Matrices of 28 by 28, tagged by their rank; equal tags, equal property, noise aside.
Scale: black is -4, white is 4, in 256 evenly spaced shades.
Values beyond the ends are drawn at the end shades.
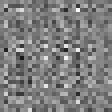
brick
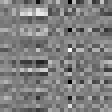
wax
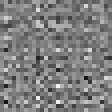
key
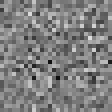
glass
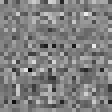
key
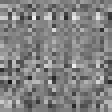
brick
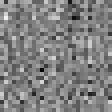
glass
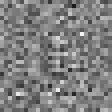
glass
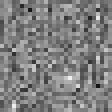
glass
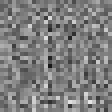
glass
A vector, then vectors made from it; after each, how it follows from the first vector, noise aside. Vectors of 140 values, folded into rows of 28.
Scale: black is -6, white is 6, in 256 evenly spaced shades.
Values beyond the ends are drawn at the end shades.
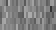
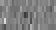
reversed, negated, partly zeroed.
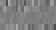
partly zeroed.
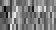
wrapped around, scaled up.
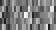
reversed, scaled up.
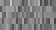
wrapped around, negated.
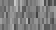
wrapped around, negated.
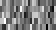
reversed, negated, scaled up.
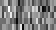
wrapped around, negated, scaled up.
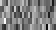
reversed, negated, scaled up.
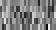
reversed, negated, scaled up.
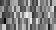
reversed, scaled up.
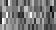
scaled up.
